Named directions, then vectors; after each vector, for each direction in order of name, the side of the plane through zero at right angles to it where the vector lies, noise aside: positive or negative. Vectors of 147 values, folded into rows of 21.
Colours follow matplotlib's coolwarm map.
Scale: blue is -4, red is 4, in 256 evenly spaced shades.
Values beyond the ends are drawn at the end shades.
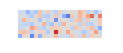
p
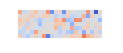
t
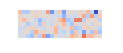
positive, positive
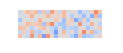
negative, negative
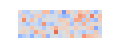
positive, positive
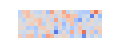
negative, negative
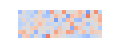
positive, negative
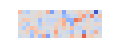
positive, positive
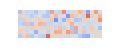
positive, negative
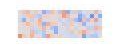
negative, negative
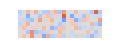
negative, negative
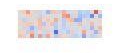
negative, negative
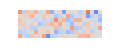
negative, positive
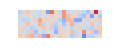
negative, negative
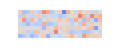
positive, positive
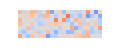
negative, positive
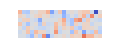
positive, positive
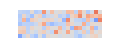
positive, negative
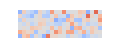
positive, negative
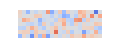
positive, positive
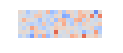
positive, positive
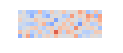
positive, negative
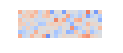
negative, positive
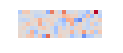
negative, negative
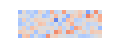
positive, negative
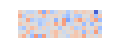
positive, positive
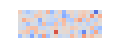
positive, positive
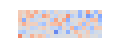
negative, positive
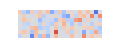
positive, positive
